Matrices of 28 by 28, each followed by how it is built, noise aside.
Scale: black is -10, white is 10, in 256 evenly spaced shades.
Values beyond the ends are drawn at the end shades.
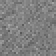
Hankel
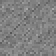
Hankel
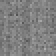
blocks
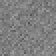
Hankel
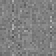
uneven columns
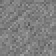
Hankel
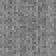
blocks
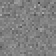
uneven rows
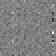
uneven columns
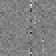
uneven columns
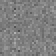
uneven columns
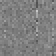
uneven columns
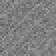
Hankel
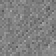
Hankel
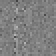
uneven columns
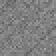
Hankel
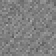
Hankel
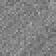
Hankel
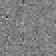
uneven columns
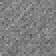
Hankel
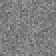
noise
